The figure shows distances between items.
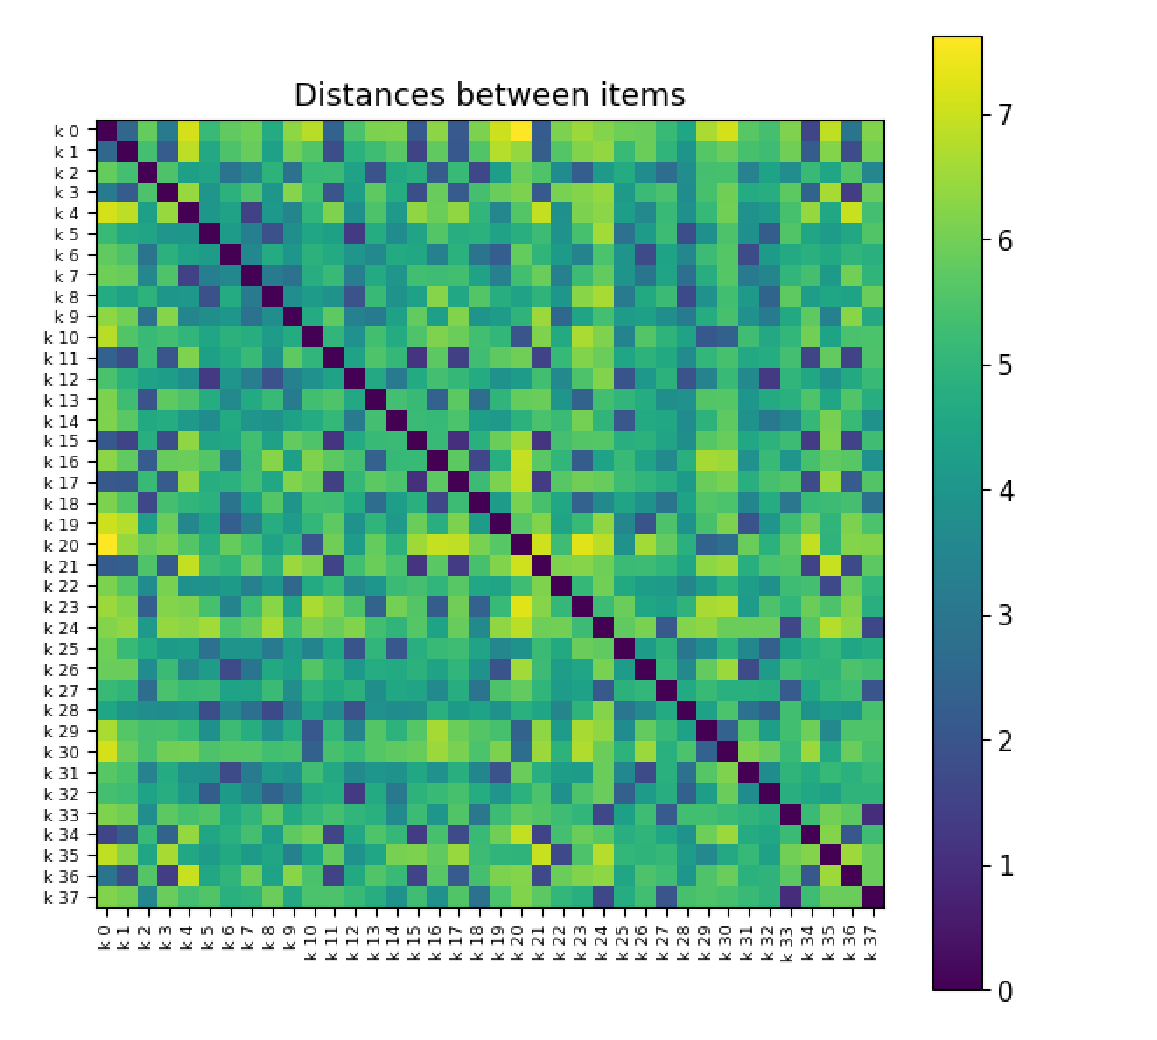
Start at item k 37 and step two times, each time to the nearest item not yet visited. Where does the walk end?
k 24
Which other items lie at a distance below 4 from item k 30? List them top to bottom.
k 10, k 20, k 29
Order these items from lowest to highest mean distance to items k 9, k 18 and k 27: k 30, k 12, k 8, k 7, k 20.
k 7, k 12, k 8, k 30, k 20
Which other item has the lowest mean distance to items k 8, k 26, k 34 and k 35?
k 28
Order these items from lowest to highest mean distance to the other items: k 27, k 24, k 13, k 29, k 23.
k 27, k 13, k 29, k 23, k 24
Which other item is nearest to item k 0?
k 34
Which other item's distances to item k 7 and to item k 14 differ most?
k 4
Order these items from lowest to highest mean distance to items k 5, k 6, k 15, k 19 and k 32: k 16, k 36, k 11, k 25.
k 25, k 11, k 36, k 16
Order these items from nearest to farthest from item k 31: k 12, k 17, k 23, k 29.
k 12, k 23, k 17, k 29
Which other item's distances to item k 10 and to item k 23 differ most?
k 20
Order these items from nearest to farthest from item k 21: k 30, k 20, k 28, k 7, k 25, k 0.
k 0, k 28, k 25, k 7, k 30, k 20
